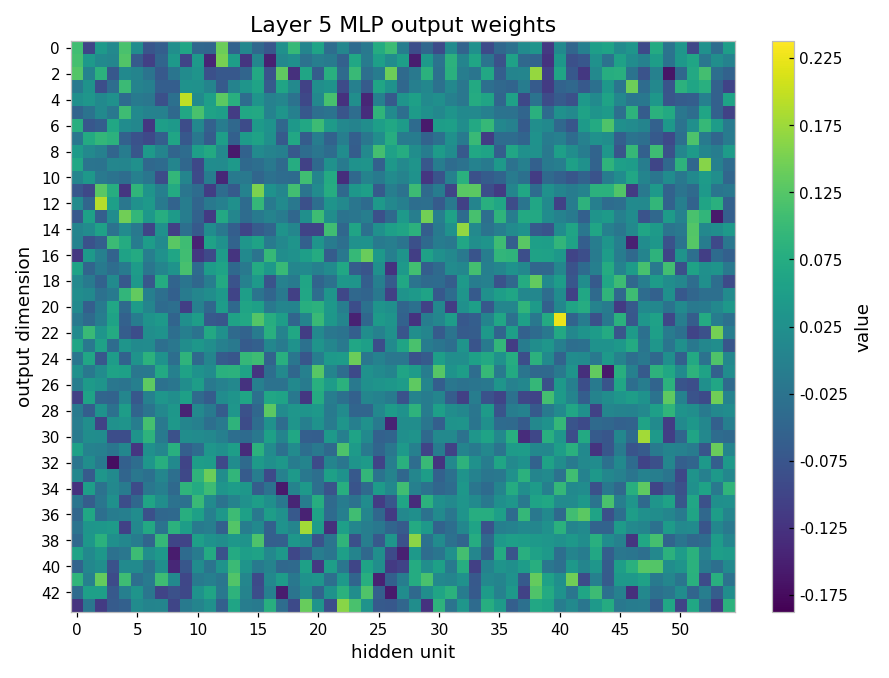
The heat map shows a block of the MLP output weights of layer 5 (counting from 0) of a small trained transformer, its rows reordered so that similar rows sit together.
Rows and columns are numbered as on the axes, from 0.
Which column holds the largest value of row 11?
15
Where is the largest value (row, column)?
21, 40
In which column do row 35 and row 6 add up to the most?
44
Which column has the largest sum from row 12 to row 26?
35
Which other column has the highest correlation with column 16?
39
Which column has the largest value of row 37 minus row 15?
19
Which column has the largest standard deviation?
9
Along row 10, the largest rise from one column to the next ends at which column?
8
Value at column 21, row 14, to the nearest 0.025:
0.1
